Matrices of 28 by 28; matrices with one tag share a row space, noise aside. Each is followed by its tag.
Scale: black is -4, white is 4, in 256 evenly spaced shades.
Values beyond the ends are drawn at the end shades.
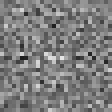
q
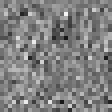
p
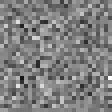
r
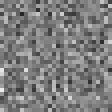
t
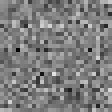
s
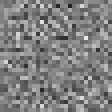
p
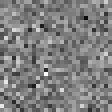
r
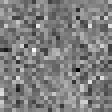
r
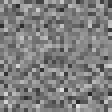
q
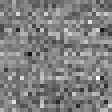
s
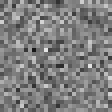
r
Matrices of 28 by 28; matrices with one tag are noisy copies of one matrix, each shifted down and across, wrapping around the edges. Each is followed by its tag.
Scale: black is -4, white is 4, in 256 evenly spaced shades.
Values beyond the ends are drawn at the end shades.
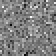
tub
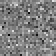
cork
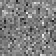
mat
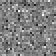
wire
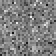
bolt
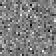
wire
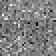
mat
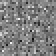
wire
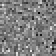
tub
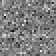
cork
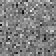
cork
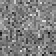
mat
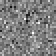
tub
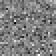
cork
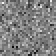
tub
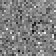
tub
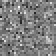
wire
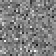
wire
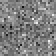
mat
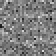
cork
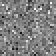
tub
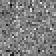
tub
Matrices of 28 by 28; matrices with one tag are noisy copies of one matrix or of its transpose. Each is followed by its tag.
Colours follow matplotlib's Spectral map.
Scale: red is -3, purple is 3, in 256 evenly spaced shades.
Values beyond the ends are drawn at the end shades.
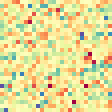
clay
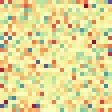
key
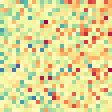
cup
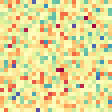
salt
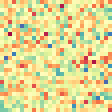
clay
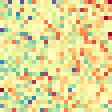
cup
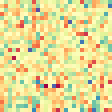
clay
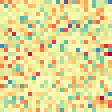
key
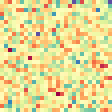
clay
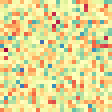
key
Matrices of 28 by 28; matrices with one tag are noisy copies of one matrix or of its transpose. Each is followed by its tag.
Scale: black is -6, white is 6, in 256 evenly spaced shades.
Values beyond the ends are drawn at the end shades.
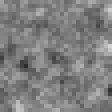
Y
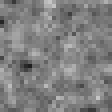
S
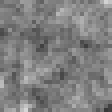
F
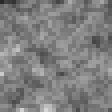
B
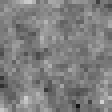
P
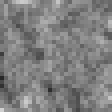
P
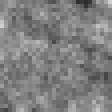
P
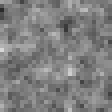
S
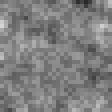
P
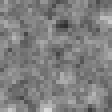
Y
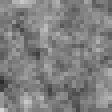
P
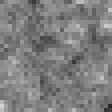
F
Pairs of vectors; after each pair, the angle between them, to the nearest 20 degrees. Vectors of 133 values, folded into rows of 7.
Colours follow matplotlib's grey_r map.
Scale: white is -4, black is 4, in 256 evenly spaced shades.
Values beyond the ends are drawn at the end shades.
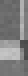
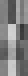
100 degrees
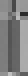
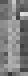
160 degrees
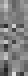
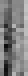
60 degrees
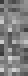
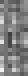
40 degrees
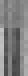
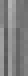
60 degrees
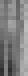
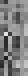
60 degrees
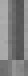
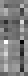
80 degrees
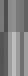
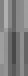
160 degrees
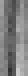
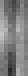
40 degrees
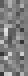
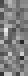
20 degrees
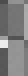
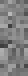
120 degrees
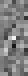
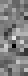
40 degrees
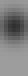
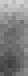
100 degrees
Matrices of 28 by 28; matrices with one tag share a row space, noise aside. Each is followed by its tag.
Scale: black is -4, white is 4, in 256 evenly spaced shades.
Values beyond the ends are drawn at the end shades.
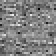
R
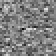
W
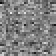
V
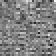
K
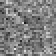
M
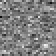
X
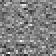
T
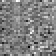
X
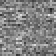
R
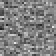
M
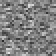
T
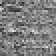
R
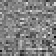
K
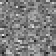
V
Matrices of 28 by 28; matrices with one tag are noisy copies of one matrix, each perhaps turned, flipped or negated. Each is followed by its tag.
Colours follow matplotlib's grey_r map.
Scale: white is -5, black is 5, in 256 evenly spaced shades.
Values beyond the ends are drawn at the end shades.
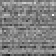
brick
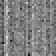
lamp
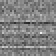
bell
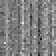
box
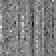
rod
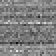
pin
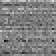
brick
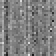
lamp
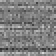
lamp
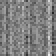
lamp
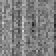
rod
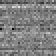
lamp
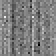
pin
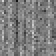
box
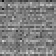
brick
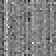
lamp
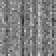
box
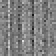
bell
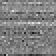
rod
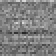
rod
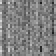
brick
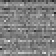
brick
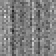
pin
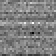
rod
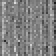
brick
